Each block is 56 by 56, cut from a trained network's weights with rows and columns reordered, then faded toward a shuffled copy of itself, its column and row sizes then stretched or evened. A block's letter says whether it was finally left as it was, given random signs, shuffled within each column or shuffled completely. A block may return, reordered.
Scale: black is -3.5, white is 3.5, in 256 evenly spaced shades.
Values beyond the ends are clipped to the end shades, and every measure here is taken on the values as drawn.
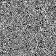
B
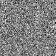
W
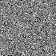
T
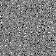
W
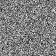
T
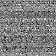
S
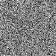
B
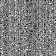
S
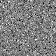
T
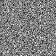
B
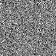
W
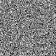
S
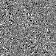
W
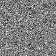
W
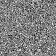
T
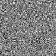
S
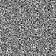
S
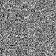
S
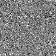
W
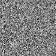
B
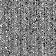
S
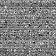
S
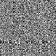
S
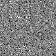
W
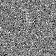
T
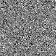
W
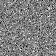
T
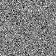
B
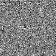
W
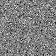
T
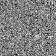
W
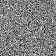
T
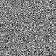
S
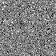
T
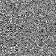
S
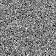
T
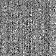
S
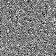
B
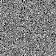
B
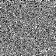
W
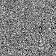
W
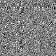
S
